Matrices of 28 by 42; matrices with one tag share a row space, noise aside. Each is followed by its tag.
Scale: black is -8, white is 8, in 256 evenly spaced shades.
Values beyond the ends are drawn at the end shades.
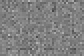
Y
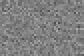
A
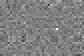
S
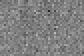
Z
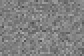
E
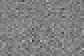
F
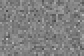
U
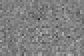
E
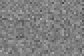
F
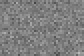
A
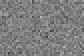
F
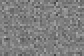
A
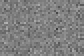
A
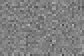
Y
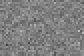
U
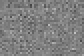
Y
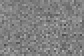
Z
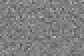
Y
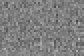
A
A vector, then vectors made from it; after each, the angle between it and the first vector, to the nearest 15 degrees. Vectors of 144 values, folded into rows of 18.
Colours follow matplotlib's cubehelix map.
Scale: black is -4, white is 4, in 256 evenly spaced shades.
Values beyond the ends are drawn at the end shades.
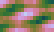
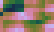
45 degrees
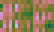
120 degrees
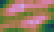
135 degrees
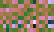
105 degrees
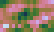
150 degrees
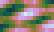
15 degrees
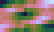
150 degrees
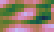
30 degrees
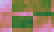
75 degrees
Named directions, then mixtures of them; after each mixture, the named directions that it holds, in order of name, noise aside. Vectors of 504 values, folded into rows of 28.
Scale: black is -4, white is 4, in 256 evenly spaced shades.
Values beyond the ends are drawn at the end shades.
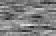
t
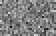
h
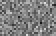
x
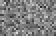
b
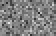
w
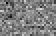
b, t, w.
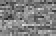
t, w.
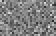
h, x.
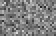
b.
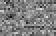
b, t, w.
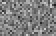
x.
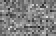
b, h, t.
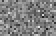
b, h, x.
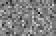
w.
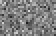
b, h.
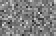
w.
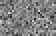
h, w.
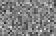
w, x.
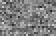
b, t, x.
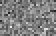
h.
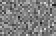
x.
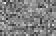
b, t, x.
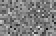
b, h, x.
